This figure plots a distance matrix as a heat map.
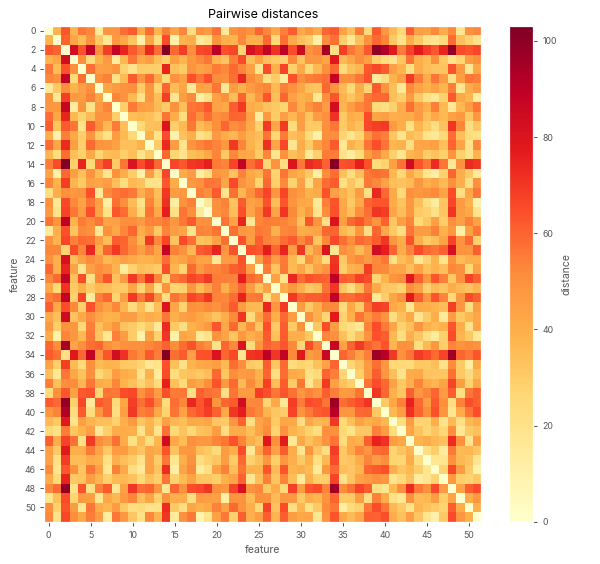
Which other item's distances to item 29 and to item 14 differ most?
43
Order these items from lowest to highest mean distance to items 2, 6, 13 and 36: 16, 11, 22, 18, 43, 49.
11, 49, 16, 18, 43, 22
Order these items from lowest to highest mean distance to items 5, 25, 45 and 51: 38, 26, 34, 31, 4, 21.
4, 31, 26, 21, 38, 34
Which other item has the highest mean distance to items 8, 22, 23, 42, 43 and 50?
14
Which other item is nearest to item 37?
31
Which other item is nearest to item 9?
25
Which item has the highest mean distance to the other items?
2
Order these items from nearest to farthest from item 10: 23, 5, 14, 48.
23, 5, 48, 14
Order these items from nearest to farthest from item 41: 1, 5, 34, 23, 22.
1, 5, 22, 23, 34
